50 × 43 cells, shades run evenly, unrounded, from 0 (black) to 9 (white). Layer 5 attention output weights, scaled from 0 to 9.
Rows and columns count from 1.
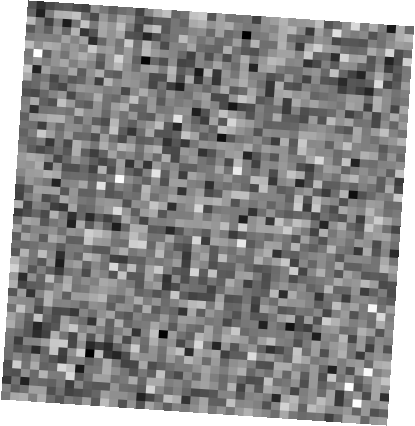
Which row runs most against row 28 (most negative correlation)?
14
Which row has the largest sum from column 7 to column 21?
29
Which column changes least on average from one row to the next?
28
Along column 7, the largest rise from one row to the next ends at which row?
46
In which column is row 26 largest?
12
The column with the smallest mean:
18
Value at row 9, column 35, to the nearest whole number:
4
